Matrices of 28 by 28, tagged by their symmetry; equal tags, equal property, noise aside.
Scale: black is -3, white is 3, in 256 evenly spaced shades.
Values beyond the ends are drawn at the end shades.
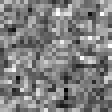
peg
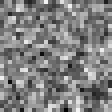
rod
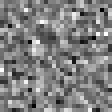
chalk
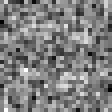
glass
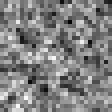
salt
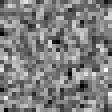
rod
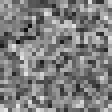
peg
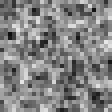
peg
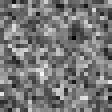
salt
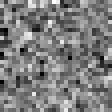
chalk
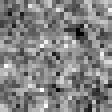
salt
